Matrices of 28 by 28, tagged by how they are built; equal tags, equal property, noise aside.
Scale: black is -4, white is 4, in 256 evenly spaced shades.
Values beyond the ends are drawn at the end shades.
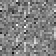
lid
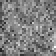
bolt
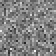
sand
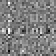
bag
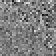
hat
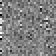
lid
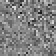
hat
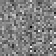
lid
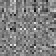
bag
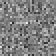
bag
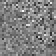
hat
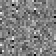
lid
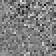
hat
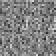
sand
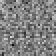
sand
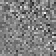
hat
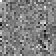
lid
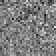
hat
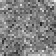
bolt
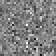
lid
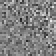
hat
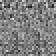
sand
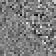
hat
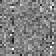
lid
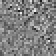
hat
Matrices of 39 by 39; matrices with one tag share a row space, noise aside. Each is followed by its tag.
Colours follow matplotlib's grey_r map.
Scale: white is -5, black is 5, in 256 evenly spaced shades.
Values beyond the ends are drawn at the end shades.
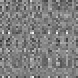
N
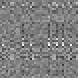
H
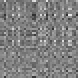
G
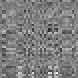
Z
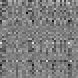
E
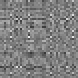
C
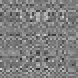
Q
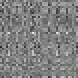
N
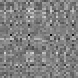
C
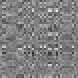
Z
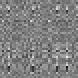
N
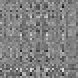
Q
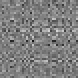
H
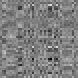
Z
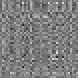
H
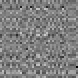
Q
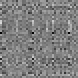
E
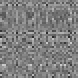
E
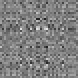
Q
